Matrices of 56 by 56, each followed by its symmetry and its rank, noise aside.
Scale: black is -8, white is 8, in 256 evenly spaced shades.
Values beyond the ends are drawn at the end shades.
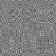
no symmetry, rank four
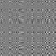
antisymmetric, rank two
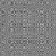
no symmetry, rank three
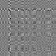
antisymmetric, rank two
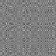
no symmetry, rank three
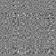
no symmetry, rank four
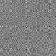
symmetric, rank four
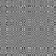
no symmetry, rank two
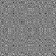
symmetric, rank four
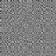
symmetric, rank three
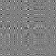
antisymmetric, rank two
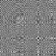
symmetric, rank four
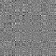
antisymmetric, rank four
